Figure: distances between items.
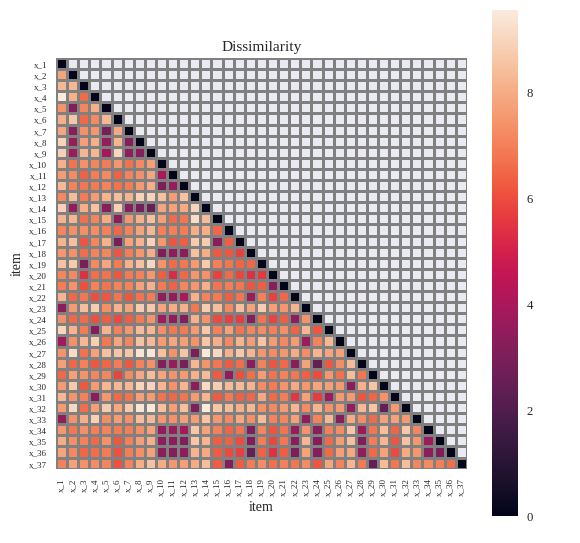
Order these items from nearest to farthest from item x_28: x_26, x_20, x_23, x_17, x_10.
x_10, x_20, x_17, x_26, x_23
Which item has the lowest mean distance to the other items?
x_24
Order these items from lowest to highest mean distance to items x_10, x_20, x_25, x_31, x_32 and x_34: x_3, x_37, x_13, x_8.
x_3, x_13, x_37, x_8
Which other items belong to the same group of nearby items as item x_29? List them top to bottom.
x_16, x_37
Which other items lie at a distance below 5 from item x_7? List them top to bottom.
x_2, x_5, x_8, x_9, x_14
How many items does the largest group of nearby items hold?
10
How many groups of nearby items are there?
9
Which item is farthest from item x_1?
x_4
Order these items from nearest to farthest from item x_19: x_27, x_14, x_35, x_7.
x_35, x_27, x_7, x_14
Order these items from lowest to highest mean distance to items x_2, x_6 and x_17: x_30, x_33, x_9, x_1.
x_9, x_33, x_1, x_30
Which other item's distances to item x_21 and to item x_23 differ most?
x_20
